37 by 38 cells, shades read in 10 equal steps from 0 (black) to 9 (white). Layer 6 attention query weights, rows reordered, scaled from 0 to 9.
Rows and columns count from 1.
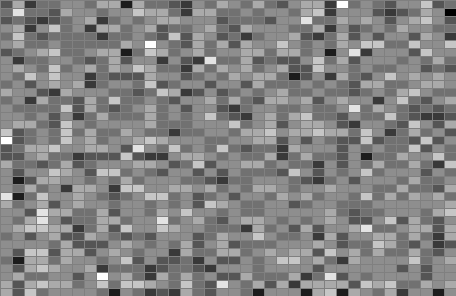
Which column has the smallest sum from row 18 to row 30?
2
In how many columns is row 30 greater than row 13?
13
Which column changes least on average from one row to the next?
7
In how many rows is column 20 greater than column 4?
10
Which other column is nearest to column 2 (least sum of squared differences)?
17
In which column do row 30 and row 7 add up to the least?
11
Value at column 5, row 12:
2
